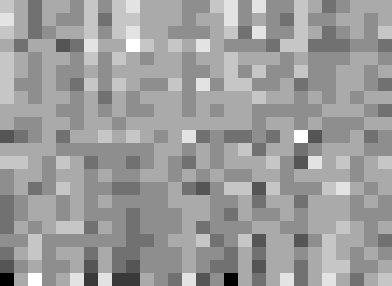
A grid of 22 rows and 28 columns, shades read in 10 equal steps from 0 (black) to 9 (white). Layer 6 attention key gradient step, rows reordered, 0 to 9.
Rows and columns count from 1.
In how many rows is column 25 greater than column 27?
12
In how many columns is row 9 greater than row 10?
6
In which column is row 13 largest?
23
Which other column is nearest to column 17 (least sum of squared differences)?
1
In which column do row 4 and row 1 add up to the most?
10
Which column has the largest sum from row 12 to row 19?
25
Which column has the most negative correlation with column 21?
17
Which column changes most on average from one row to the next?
15
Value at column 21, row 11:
6
